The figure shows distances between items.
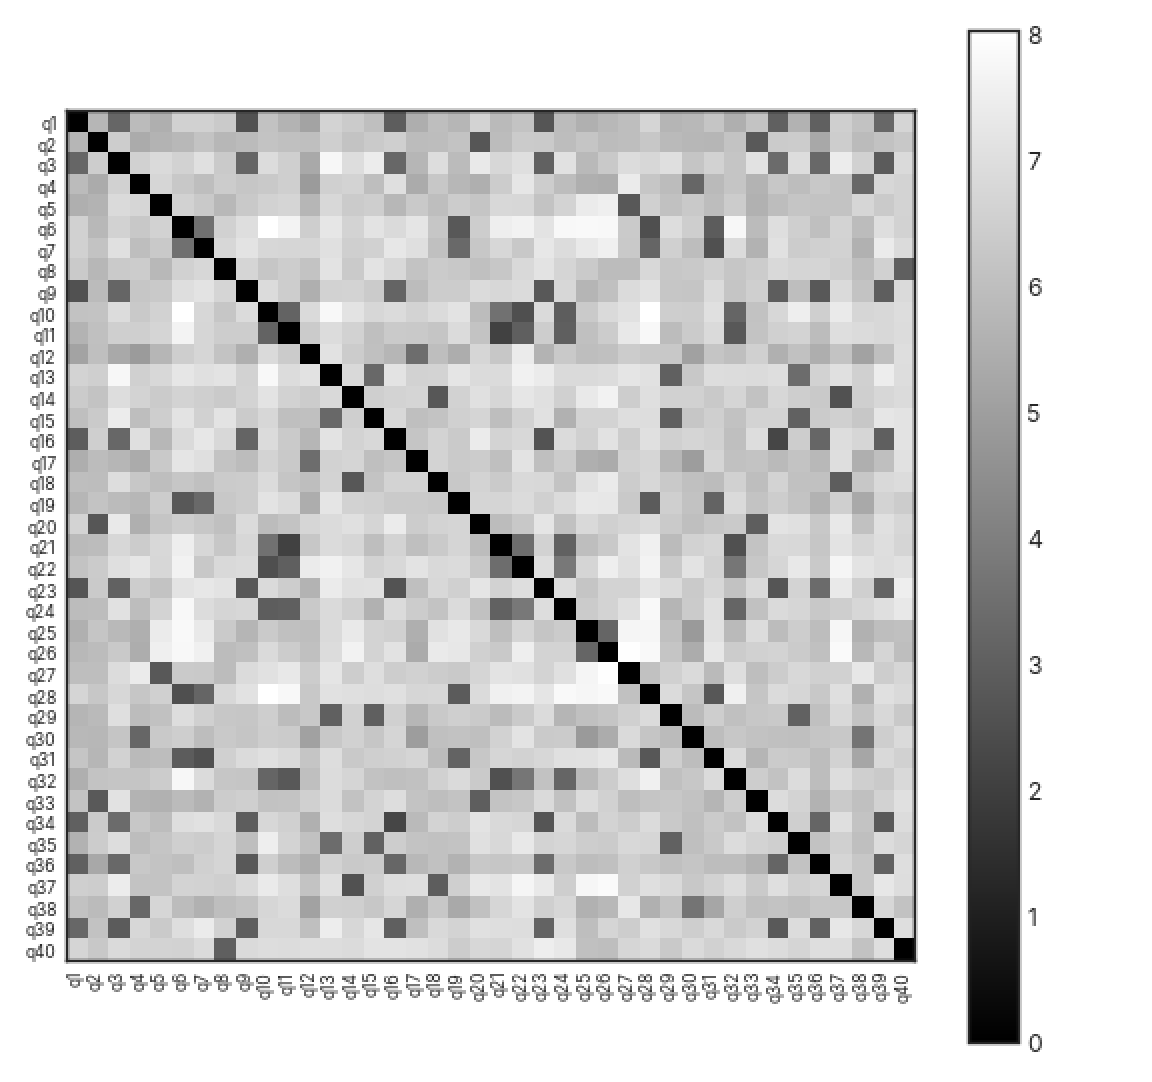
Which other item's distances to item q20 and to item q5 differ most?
q27
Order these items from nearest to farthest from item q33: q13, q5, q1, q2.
q2, q5, q1, q13
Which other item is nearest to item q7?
q31
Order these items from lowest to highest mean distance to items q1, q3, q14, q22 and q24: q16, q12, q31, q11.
q11, q16, q12, q31
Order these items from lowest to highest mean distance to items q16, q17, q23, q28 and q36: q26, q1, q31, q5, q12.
q1, q12, q31, q5, q26
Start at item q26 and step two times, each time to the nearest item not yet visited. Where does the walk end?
q30
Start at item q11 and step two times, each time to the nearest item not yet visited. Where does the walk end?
q32
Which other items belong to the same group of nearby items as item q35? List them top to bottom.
q13, q15, q29
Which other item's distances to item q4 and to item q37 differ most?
q14
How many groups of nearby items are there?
11
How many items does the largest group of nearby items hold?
8
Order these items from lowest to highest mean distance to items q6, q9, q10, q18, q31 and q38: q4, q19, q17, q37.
q19, q4, q37, q17
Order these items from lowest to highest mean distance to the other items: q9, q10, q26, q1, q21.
q1, q9, q21, q10, q26
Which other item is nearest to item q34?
q16
